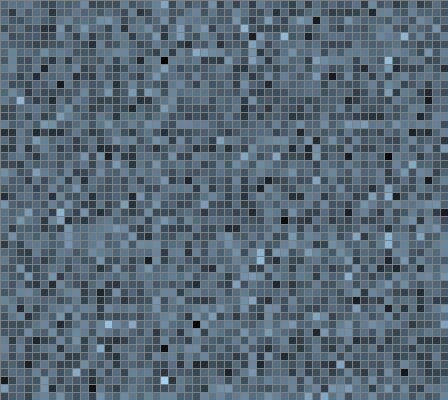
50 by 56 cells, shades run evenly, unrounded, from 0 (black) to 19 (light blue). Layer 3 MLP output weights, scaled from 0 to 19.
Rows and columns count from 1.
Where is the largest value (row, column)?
48, 21
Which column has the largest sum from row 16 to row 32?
20
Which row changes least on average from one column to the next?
6
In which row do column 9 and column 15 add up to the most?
29
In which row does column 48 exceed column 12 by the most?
49
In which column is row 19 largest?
56
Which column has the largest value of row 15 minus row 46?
8
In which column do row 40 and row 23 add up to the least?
24
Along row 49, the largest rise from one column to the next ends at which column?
13
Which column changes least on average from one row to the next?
12
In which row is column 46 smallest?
9
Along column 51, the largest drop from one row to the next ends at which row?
47
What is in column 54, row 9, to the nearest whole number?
10
